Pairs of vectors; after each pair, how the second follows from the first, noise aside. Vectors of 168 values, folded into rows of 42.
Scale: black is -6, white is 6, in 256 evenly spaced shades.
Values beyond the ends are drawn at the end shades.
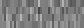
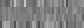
wrapped around, negated, partly zeroed.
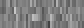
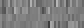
partly zeroed.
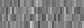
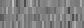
wrapped around, negated, partly zeroed.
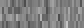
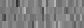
reversed, negated, partly zeroed.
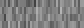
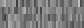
sign-scrambled.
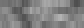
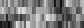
reversed, scaled up.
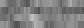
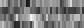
scaled up.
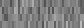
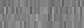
wrapped around, negated, shrunk.
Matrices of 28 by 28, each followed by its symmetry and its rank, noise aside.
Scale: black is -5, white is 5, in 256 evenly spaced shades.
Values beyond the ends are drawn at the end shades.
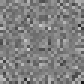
symmetric, rank six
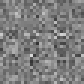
no symmetry, rank six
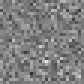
no symmetry, rank eight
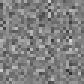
no symmetry, rank eight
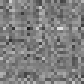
no symmetry, rank six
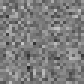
no symmetry, rank eight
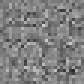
no symmetry, rank six
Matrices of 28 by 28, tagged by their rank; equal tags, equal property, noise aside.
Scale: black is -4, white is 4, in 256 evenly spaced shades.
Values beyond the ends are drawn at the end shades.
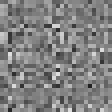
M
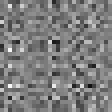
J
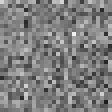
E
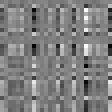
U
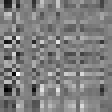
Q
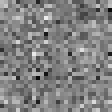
E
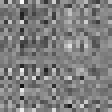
J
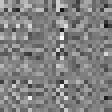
J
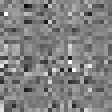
M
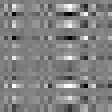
U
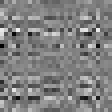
Q
